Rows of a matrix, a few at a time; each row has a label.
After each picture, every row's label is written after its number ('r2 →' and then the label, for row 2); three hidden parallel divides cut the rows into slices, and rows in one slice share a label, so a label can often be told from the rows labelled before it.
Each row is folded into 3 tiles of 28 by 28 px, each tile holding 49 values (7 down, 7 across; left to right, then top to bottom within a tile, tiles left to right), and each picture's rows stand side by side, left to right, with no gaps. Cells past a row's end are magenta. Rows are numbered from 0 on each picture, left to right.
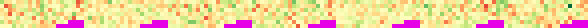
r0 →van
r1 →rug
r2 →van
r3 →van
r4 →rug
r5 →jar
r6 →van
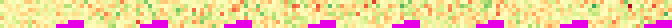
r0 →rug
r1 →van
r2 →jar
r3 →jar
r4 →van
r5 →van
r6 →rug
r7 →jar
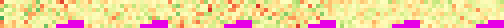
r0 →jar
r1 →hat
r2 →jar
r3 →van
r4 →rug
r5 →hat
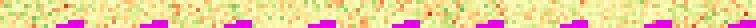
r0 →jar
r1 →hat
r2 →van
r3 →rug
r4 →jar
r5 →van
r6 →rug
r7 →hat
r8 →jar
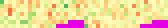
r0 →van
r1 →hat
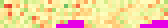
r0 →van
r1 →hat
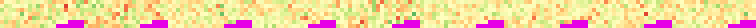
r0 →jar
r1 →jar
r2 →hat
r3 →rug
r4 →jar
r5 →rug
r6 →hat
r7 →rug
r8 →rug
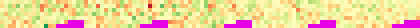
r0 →jar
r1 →jar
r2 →jar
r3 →rug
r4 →hat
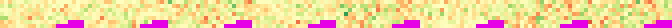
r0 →hat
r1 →hat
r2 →van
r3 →rug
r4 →jar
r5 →hat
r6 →jar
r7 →jar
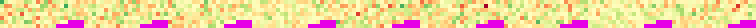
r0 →van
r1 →jar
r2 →jar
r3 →rug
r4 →van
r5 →jar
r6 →jar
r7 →rug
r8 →jar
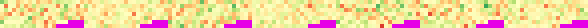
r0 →van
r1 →rug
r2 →van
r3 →rug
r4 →van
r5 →van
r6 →hat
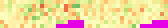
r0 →jar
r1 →rug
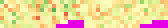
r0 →van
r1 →rug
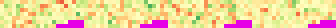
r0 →jar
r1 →van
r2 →van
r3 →rug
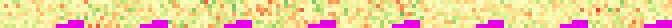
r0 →rug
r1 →jar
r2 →van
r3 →van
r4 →jar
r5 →hat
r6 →rug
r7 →van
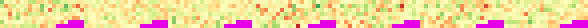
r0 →van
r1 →rug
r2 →hat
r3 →van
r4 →jar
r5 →jar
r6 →rug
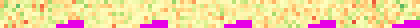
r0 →jar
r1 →rug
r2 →rug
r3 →hat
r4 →van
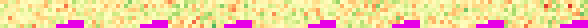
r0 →hat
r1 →rug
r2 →jar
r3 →hat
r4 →van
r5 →hat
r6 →jar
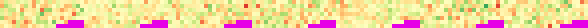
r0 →jar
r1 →hat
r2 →van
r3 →van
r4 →rug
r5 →van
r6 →van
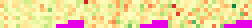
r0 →hat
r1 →jar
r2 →van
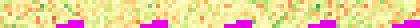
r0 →van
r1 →rug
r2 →rug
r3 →van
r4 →van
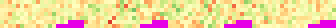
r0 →rug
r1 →jar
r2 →jar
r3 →hat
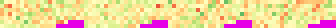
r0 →van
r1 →rug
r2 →van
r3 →jar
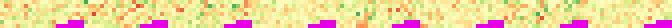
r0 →rug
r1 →van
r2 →van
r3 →hat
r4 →jar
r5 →rug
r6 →van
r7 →hat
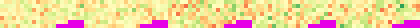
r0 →rug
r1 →hat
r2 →van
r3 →van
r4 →van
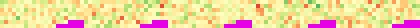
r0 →rug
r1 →van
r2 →rug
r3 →van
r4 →jar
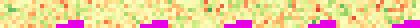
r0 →jar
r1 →hat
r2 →van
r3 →jar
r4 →jar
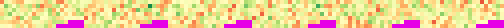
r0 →jar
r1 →van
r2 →jar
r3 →van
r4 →jar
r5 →jar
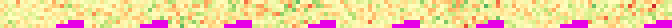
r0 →rug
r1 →rug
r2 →van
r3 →van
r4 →rug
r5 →van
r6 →rug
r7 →jar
